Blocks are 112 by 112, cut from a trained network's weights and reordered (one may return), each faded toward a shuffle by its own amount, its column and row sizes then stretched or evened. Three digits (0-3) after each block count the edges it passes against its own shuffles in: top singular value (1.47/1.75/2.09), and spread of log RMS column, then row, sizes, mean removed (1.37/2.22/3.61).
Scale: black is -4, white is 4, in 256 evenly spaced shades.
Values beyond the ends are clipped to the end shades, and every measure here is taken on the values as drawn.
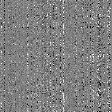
1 3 1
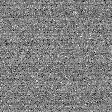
1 0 0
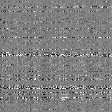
2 0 3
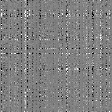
3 3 2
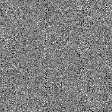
0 2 1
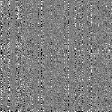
2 3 1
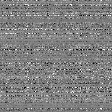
2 1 3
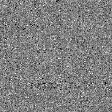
0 1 1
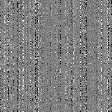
3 3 1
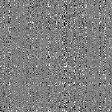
0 3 2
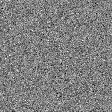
1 0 0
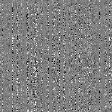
0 3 1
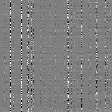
3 3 0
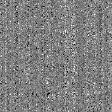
1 2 1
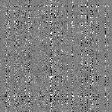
1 3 2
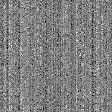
3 2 1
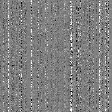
3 3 0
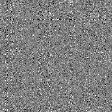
1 2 1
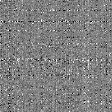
1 2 2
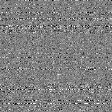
1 1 3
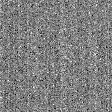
1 0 1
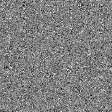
0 1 1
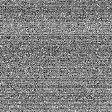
3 1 0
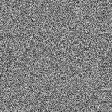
2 0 0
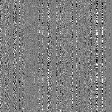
3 3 0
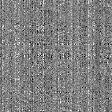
3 2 2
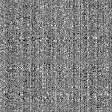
3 0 2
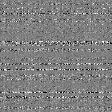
2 0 3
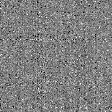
0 1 1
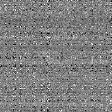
2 2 2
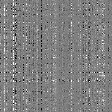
3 3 2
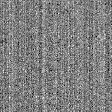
3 1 1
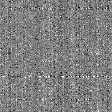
2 1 2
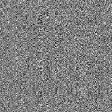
2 2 0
